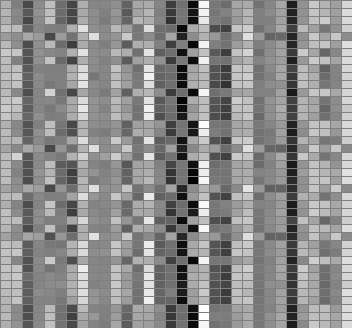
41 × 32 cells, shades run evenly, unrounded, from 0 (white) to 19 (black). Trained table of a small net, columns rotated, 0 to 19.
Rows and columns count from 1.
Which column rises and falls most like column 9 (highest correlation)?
3
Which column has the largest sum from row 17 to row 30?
27
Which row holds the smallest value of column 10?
20
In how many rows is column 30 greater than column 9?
23
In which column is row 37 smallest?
14
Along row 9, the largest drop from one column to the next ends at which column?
18
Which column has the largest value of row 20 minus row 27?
17
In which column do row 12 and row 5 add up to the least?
19
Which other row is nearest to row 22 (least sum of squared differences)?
8
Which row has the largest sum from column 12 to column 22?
41
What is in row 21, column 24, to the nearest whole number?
11
